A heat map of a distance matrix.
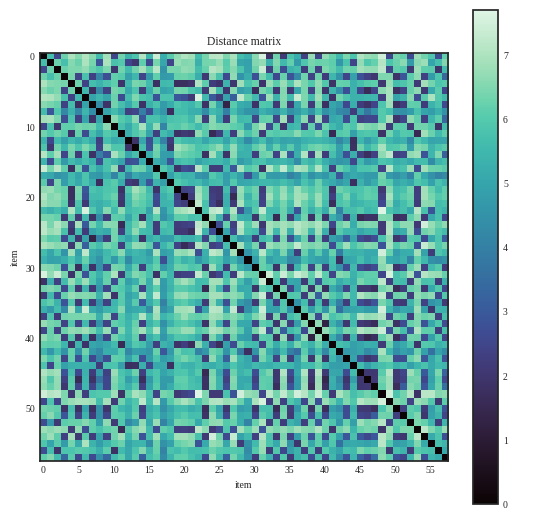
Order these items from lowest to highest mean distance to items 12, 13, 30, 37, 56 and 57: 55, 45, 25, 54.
54, 45, 55, 25
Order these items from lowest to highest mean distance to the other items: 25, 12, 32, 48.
12, 25, 32, 48
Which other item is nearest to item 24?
11
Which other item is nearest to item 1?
13
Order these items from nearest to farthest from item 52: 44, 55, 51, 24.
44, 55, 51, 24
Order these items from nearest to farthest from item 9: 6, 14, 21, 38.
38, 14, 6, 21
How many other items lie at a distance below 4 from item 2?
9
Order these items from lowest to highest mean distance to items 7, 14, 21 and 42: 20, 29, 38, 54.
38, 54, 29, 20
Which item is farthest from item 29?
48
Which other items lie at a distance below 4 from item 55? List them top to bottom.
22, 28, 36, 42
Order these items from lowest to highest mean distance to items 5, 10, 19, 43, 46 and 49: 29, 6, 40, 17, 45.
40, 45, 17, 29, 6
